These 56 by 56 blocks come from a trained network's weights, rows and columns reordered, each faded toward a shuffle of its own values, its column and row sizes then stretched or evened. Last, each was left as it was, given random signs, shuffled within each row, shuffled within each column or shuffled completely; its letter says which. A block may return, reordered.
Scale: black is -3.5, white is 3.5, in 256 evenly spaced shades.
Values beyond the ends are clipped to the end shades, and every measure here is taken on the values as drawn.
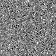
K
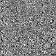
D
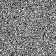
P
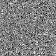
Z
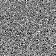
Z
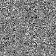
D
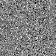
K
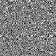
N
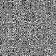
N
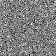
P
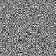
N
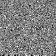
Z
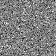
P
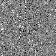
K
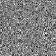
N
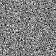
Z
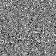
Z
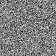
P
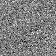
P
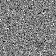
P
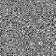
N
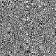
N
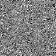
D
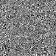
D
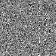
K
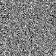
K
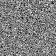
P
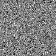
K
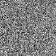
D
